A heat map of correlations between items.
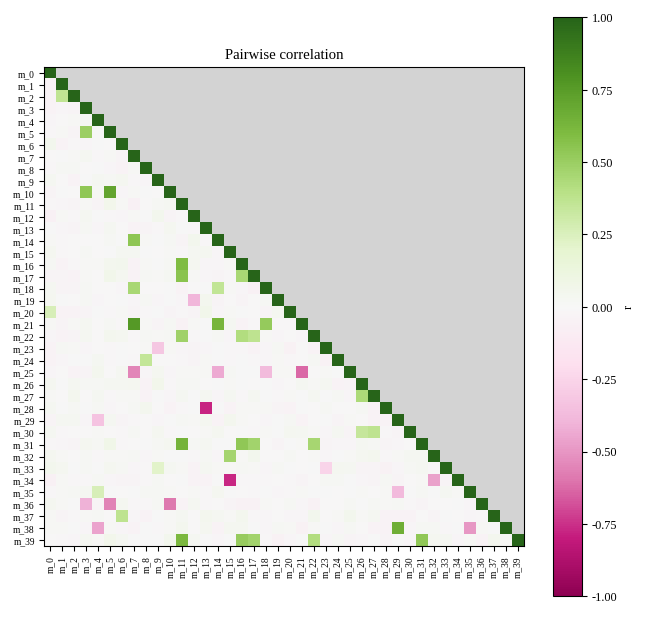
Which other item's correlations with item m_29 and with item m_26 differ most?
m_38
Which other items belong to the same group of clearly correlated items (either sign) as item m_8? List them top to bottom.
m_24
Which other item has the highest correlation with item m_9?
m_33
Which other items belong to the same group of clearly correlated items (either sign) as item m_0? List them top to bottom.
m_20
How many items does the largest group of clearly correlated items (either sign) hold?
6
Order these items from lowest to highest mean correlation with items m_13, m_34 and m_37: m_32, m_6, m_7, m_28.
m_28, m_32, m_7, m_6
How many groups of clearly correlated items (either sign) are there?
13
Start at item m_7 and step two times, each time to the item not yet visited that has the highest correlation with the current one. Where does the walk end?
m_14
